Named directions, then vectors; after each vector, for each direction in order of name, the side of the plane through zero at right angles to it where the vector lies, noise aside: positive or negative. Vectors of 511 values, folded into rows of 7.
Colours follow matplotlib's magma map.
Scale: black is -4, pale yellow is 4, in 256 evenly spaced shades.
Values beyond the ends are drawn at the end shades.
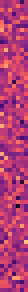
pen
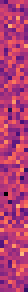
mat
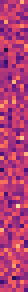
positive, negative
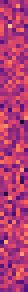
positive, positive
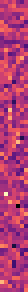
negative, positive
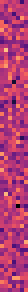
negative, positive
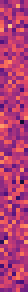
positive, positive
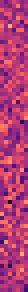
positive, positive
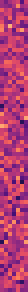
positive, positive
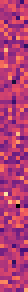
negative, positive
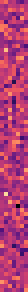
negative, positive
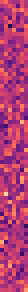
negative, negative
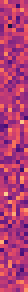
negative, negative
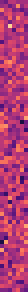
positive, positive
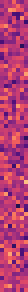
negative, positive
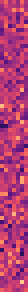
negative, negative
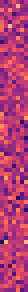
positive, positive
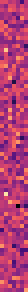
negative, positive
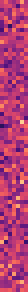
negative, negative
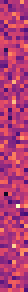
positive, negative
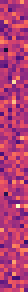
positive, negative
